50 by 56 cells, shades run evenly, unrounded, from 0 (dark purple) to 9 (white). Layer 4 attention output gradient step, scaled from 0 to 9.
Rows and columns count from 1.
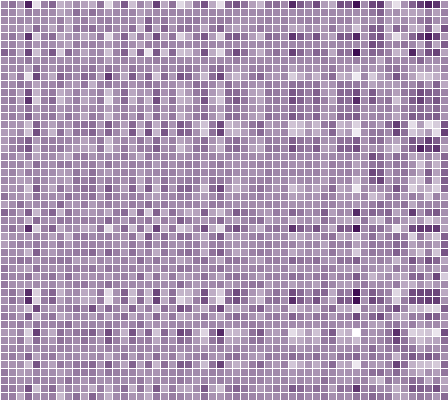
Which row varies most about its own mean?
1
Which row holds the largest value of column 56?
35
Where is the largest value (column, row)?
45, 42
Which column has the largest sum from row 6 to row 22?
14
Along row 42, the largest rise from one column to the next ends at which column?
29
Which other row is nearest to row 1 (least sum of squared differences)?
5
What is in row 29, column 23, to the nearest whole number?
7
